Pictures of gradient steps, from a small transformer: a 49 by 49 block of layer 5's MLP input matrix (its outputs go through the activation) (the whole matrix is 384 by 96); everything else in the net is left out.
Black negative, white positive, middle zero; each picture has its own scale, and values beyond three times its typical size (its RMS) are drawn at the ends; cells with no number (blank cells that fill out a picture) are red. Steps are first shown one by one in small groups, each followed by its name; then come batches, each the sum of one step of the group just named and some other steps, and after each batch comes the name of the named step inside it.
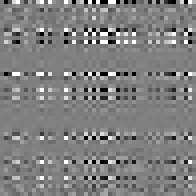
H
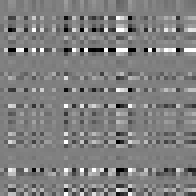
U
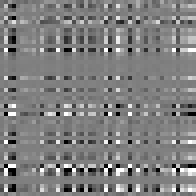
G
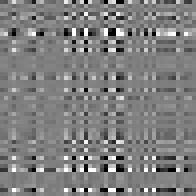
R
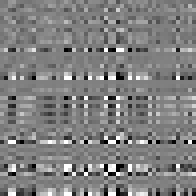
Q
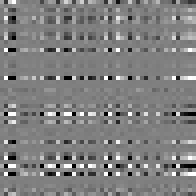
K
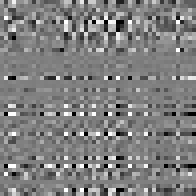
K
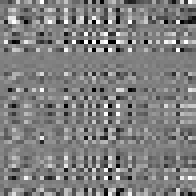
H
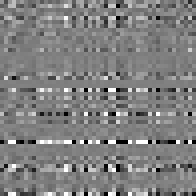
Q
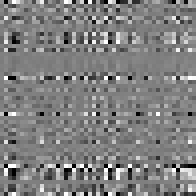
G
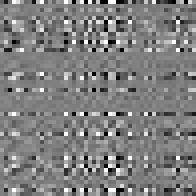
H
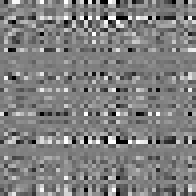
H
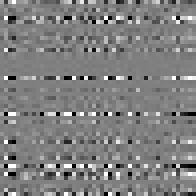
K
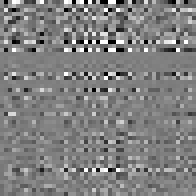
H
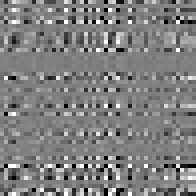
R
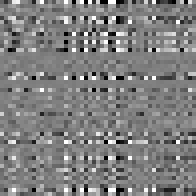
H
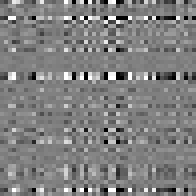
R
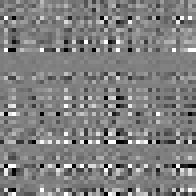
G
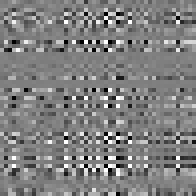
Q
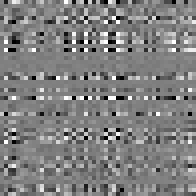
H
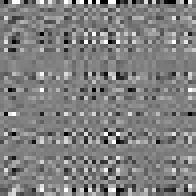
H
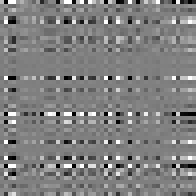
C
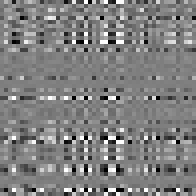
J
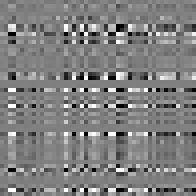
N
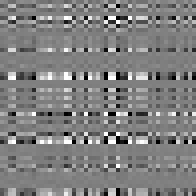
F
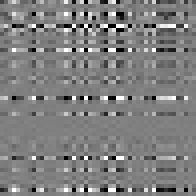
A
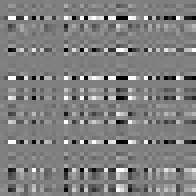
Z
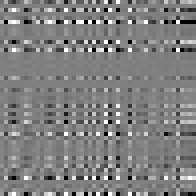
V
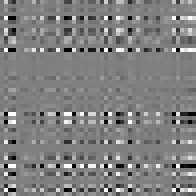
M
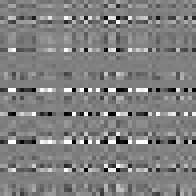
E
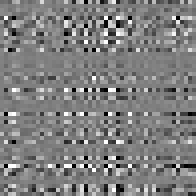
M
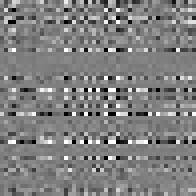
E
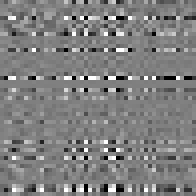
Z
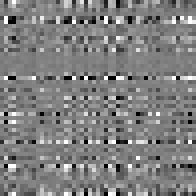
C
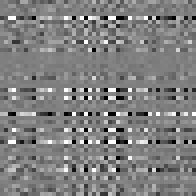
E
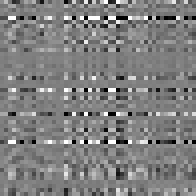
E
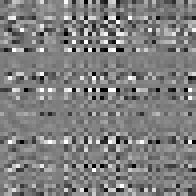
E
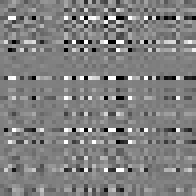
Z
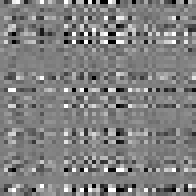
N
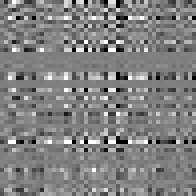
F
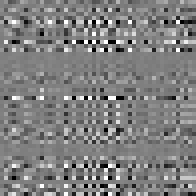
V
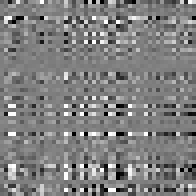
N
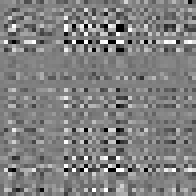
N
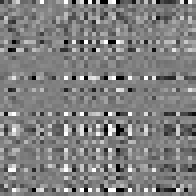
A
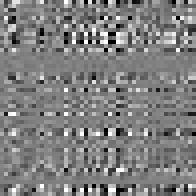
N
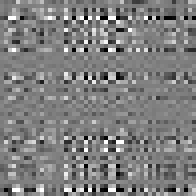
J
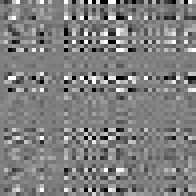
Z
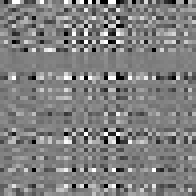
F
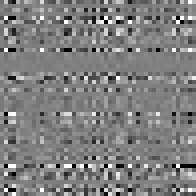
M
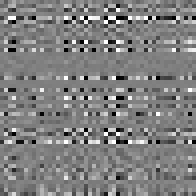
F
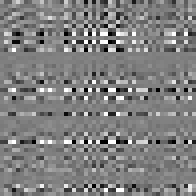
E
